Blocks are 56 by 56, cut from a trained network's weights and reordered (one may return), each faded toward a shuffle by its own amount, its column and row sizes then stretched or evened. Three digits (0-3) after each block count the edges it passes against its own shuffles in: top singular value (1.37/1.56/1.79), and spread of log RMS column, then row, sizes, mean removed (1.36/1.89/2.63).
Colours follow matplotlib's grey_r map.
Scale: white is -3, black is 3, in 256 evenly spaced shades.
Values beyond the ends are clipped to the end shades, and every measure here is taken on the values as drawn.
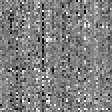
2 3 1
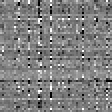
3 3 1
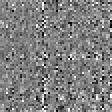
2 3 2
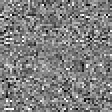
2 1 2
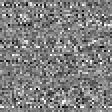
2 0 3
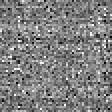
0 1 0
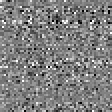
0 0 3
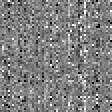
1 3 1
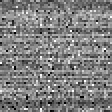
3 1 0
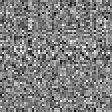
3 1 1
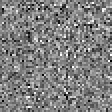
1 1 1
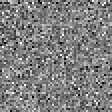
0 0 0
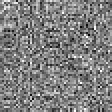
3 1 0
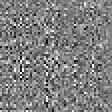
3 3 1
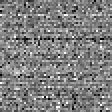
2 1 1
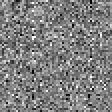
1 2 0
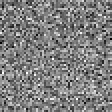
3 0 0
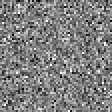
1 1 1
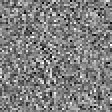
2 1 1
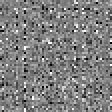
0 3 2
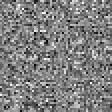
1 1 1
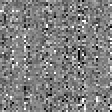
0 3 1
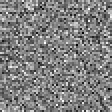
2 0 0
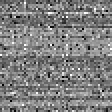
3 1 1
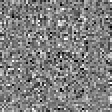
1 2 1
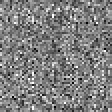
2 1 1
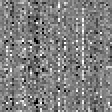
2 3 1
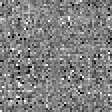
0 2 0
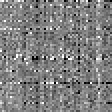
3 1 3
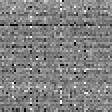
3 2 2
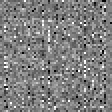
0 3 0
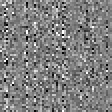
1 3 0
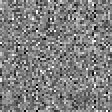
2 2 0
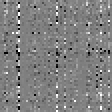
2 3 1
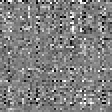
2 3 3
